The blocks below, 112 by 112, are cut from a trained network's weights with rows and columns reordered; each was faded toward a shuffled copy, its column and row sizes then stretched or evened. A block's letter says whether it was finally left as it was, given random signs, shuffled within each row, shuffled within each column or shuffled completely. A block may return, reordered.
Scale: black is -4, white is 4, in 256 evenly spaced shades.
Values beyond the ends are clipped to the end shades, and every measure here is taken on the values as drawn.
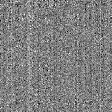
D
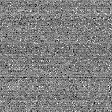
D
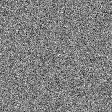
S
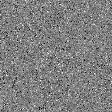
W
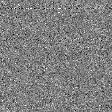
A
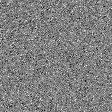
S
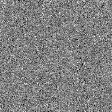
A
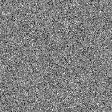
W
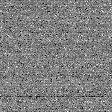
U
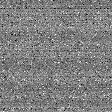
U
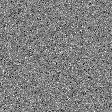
S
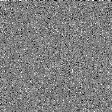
A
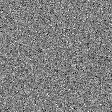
S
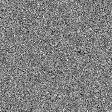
U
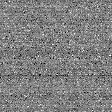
U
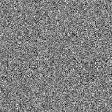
D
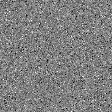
W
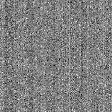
D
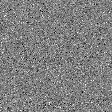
U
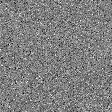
S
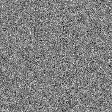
W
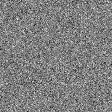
U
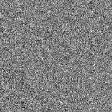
D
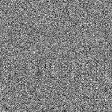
D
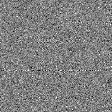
D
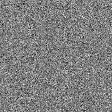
A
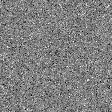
S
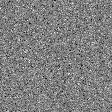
S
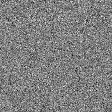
U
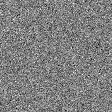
S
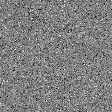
W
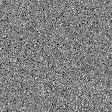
S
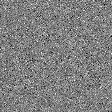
U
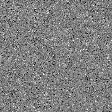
W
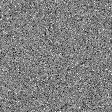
S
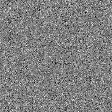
A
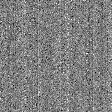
W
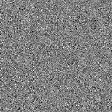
D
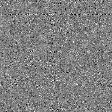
A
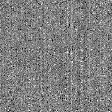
D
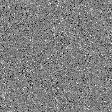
W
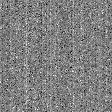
W
